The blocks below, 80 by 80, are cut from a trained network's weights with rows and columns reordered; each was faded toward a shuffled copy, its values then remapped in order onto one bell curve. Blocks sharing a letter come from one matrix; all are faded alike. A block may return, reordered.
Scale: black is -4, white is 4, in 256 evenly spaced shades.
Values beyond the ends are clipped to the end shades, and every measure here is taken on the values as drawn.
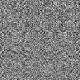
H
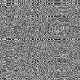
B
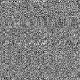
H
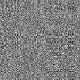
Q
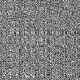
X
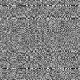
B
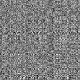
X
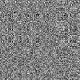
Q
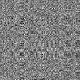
Q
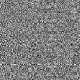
Q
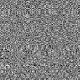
H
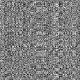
X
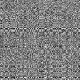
B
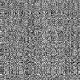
X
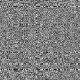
B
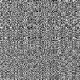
X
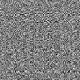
H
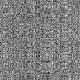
X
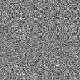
H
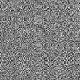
H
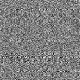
Q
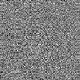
H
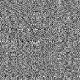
Q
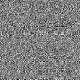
Q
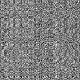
X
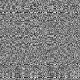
B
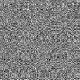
H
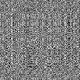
X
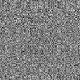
H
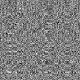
H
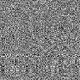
Q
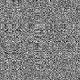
H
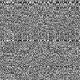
B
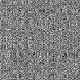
X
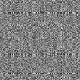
B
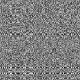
B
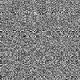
Q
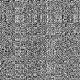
X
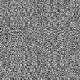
H
